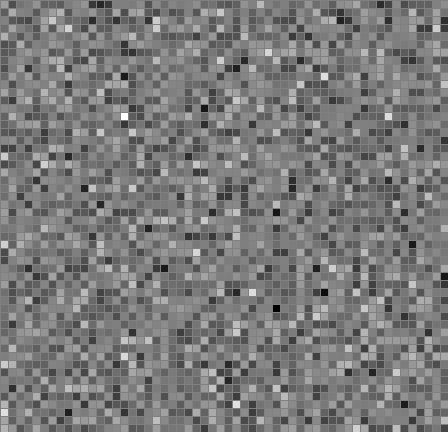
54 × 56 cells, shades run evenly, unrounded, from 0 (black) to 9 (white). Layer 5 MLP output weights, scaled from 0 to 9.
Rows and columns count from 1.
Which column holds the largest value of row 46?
1
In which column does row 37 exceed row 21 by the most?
32
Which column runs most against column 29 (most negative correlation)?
17
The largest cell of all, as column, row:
16, 15
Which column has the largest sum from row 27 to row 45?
46
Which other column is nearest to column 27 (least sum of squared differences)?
12
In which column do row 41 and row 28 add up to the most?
26
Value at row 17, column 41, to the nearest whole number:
5
